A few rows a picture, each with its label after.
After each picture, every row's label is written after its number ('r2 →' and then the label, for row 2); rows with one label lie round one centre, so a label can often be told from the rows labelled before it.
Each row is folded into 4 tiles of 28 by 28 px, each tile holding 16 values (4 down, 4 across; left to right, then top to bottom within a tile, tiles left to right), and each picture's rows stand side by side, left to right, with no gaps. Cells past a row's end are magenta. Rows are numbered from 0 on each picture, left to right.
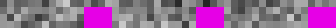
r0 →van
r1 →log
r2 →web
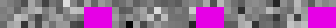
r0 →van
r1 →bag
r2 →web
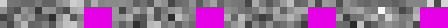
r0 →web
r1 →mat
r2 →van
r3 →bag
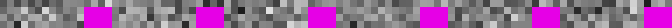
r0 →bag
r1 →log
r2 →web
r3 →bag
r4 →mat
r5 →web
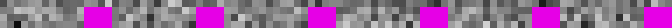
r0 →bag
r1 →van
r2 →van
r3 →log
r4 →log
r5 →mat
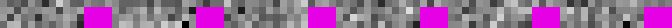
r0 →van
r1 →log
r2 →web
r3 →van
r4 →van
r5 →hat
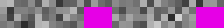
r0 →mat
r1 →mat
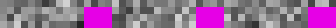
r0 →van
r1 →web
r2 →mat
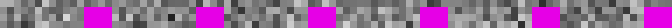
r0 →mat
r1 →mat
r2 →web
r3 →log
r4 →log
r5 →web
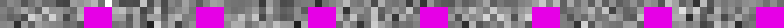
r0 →bag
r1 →hat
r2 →log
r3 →mat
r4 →bag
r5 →bag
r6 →hat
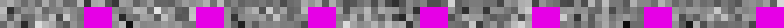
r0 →mat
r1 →bag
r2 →bag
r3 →log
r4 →web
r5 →hat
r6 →bag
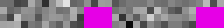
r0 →van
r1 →bag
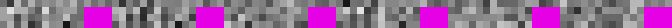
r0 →hat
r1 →hat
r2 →van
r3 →hat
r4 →log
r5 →web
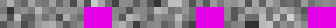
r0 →mat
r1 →van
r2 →mat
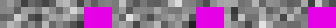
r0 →van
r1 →van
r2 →mat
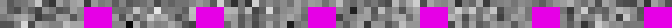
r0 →web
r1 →bag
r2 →hat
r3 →web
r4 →hat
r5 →mat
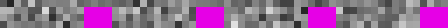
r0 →hat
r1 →hat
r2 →log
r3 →web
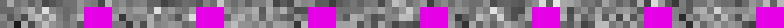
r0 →bag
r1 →bag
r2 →log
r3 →van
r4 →bag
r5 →mat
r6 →bag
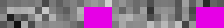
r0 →bag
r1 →log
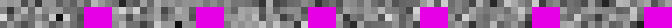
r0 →mat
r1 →hat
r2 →log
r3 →bag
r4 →van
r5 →van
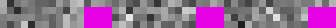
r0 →web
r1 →van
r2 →bag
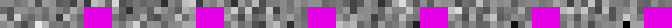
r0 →mat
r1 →web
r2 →hat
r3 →van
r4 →hat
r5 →hat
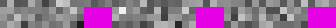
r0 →van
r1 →hat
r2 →mat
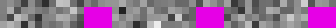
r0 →van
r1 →mat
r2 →web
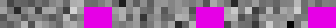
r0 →web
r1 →hat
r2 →hat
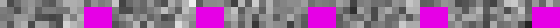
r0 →web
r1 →web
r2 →hat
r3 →web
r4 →van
